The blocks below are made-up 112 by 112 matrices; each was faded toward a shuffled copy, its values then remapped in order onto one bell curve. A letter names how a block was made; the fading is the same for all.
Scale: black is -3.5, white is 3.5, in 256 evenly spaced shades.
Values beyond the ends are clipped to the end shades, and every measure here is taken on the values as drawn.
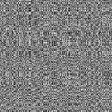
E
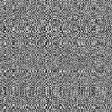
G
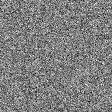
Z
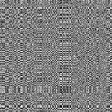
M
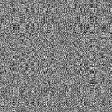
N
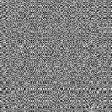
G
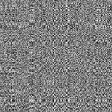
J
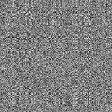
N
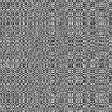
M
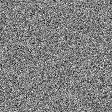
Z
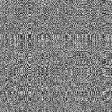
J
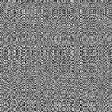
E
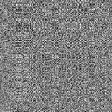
N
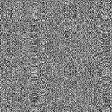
N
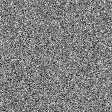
Z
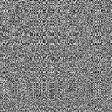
J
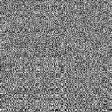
N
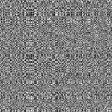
E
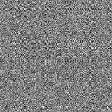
N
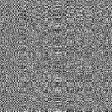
G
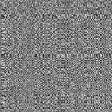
G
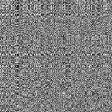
J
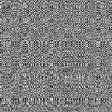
G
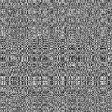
G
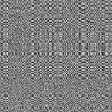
M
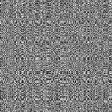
E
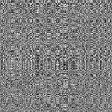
E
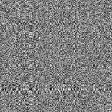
N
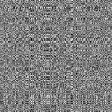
E
